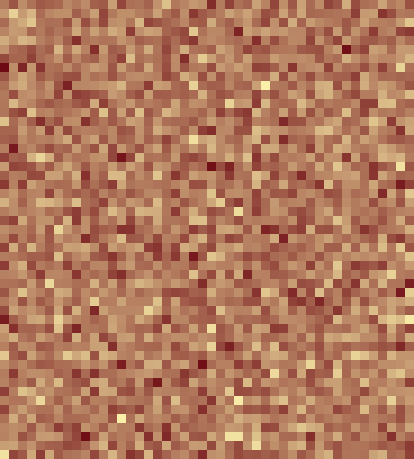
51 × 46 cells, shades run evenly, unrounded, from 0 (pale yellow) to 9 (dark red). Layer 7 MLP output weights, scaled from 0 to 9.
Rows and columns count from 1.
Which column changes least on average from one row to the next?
25
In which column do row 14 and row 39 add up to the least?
24
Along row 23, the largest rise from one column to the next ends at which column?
26
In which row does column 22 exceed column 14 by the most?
47
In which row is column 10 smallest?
40
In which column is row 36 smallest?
46
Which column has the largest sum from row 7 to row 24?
10
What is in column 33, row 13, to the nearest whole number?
6
